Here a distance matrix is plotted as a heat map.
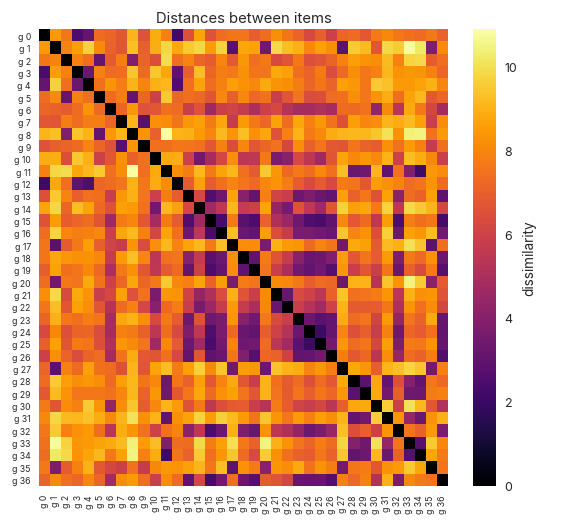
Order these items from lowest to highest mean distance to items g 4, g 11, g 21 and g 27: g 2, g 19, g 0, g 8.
g 0, g 19, g 2, g 8
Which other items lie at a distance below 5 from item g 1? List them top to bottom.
g 17, g 20, g 27, g 35
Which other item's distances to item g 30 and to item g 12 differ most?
g 4
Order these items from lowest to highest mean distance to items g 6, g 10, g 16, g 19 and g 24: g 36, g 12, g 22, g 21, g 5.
g 36, g 22, g 21, g 5, g 12
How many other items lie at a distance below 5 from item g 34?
5
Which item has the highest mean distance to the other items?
g 8
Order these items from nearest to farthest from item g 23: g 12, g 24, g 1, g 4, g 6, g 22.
g 24, g 6, g 22, g 12, g 4, g 1
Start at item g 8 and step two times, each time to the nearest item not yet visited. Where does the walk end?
g 2
